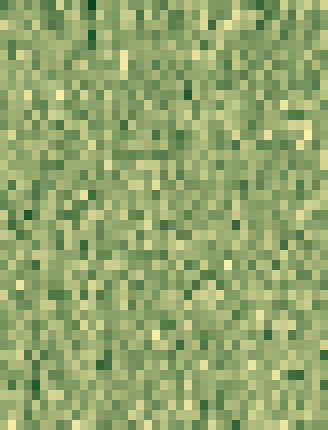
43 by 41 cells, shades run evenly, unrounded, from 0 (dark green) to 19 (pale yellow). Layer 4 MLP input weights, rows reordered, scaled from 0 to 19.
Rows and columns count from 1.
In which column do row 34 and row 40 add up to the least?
5
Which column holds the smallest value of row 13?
16
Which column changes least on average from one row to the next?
15
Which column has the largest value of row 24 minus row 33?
22
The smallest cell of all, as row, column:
1, 12
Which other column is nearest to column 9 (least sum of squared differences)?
17
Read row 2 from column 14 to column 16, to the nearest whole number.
10 9 15
